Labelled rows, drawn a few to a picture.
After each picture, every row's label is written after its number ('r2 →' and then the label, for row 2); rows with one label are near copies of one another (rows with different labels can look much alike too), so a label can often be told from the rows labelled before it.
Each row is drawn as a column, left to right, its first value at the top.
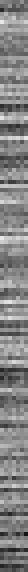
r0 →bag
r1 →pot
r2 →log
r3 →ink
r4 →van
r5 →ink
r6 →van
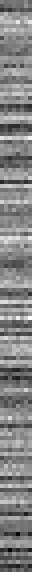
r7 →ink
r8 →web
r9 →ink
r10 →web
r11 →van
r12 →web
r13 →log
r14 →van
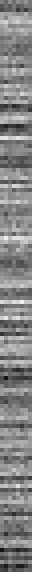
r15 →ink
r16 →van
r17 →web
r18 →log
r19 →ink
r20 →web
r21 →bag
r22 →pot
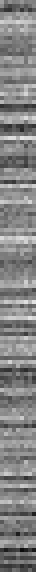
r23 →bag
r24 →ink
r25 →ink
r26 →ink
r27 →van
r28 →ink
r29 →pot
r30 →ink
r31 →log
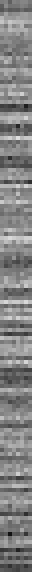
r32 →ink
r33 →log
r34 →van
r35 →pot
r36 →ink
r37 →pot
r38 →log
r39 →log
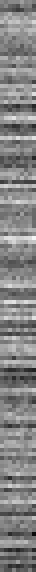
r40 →log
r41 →log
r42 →pot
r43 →web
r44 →ink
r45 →bag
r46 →log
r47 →web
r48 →van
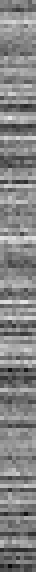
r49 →bag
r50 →log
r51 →pot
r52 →bag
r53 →ink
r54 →log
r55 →log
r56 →van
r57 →van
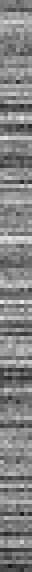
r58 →pot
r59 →van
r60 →bag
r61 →bag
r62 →van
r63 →log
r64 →bag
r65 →log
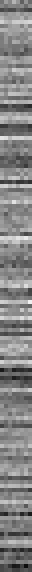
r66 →log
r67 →log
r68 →bag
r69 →bag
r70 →bag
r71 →log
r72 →bag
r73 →log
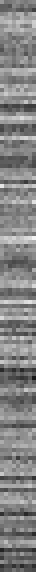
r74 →ink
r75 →pot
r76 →pot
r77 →web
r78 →pot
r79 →web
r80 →log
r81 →pot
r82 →bag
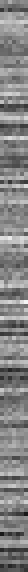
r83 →bag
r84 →pot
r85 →bag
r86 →pot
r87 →pot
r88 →bag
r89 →log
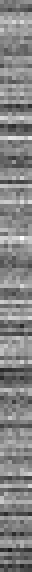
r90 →web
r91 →log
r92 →ink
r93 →van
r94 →log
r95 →bag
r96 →ink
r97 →ink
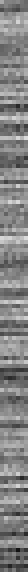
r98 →bag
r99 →web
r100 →bag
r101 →web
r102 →ink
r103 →pot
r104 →van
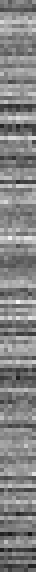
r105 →van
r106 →bag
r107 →van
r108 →van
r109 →log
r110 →log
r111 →log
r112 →van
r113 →ink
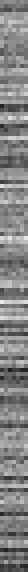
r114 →log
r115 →ink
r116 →pot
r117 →pot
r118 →log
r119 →web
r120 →pot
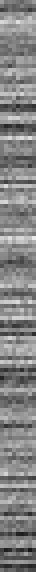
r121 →bag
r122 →ink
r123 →web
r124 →pot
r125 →van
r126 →van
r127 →van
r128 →ink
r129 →bag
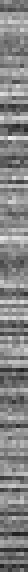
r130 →pot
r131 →pot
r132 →ink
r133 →van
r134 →van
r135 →web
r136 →van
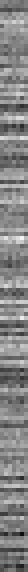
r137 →log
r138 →bag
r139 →web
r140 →van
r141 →pot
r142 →van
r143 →log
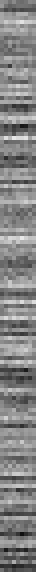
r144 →bag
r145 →ink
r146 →web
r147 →ink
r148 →van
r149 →van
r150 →van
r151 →bag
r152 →ink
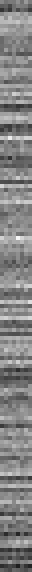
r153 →ink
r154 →van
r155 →ink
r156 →pot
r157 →bag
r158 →log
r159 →bag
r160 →ink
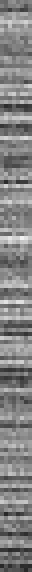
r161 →web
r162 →log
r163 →bag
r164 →pot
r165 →log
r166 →bag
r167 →van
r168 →van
